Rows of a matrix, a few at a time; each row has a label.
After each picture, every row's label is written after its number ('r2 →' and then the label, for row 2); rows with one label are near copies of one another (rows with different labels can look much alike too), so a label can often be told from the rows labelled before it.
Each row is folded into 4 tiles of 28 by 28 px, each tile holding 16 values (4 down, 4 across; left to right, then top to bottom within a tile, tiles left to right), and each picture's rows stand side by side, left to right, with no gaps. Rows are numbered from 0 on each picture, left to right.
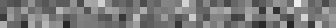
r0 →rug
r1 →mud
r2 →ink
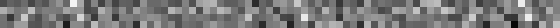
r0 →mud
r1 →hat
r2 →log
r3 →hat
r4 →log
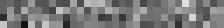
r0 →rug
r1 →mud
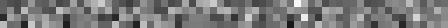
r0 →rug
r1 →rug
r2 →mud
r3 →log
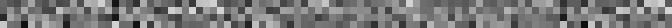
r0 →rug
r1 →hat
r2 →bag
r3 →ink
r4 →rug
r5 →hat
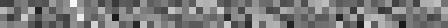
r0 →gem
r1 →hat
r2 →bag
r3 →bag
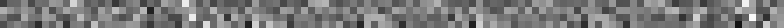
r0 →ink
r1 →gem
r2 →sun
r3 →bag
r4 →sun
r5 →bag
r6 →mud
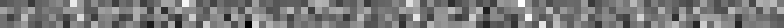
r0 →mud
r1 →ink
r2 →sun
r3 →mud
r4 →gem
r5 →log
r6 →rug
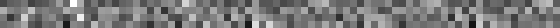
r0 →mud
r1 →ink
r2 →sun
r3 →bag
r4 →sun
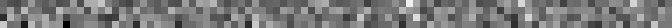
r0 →rug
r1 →rug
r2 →sun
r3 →mud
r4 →log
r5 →ink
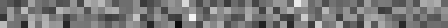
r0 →rug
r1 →log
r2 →ink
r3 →bag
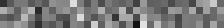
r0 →gem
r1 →sun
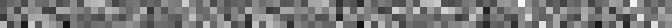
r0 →bag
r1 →gem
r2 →bag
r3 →hat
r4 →gem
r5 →ink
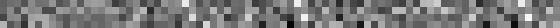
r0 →bag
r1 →gem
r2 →log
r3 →hat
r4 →log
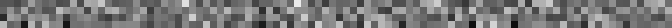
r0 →rug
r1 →gem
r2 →ink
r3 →bag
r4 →rug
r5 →bag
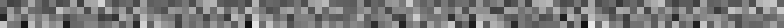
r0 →rug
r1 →sun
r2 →sun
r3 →log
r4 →bag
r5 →sun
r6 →hat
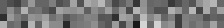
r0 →rug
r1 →sun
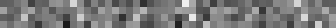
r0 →log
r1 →mud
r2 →gem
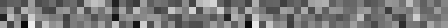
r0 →sun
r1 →hat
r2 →sun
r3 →log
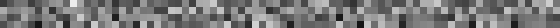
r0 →ink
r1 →hat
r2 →bag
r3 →rug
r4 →rug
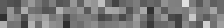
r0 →rug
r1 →gem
